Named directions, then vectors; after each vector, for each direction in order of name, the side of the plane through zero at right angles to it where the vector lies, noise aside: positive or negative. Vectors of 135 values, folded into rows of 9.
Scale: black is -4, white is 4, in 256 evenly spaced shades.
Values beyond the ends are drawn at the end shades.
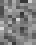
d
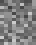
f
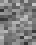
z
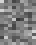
negative, negative, negative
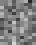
negative, positive, positive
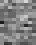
negative, negative, positive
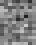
negative, positive, negative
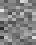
negative, negative, negative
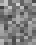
positive, negative, positive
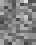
negative, negative, positive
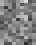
negative, negative, positive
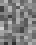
positive, negative, positive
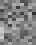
positive, positive, positive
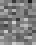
negative, positive, positive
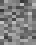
positive, positive, positive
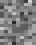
positive, negative, negative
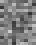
positive, negative, negative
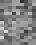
positive, positive, positive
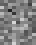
negative, positive, positive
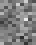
negative, negative, positive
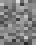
negative, negative, positive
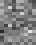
negative, negative, negative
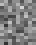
positive, negative, positive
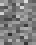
negative, negative, positive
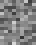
negative, positive, positive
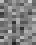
positive, negative, negative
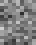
positive, negative, positive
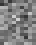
positive, positive, negative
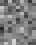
negative, positive, negative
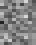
negative, negative, positive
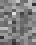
positive, negative, negative
